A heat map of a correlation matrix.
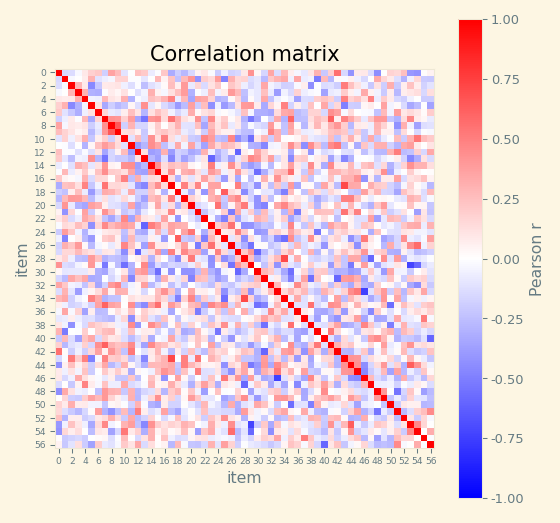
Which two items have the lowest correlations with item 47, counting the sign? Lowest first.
28, 36
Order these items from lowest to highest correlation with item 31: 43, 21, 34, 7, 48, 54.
34, 48, 7, 54, 21, 43
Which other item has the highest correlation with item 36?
32
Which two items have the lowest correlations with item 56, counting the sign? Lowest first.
40, 5
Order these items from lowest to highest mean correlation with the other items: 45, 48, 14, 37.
37, 48, 45, 14
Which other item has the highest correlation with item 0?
42
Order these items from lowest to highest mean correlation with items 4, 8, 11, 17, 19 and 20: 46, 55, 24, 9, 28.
55, 28, 46, 9, 24
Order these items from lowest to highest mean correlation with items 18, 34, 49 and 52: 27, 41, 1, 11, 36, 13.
13, 1, 36, 27, 41, 11
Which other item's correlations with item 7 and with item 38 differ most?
43
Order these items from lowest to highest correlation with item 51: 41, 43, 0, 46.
46, 43, 41, 0
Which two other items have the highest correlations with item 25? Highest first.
18, 46
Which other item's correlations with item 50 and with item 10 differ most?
14
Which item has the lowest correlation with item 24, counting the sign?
39
